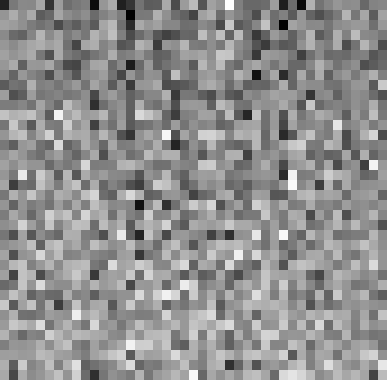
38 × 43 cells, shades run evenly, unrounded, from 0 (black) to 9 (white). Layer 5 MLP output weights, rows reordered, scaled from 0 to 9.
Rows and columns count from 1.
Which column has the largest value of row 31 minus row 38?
11
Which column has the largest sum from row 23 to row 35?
9
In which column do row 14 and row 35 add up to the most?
19
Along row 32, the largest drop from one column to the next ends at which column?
25
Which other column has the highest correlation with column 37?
33
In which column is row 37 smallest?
26
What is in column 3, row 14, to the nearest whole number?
7
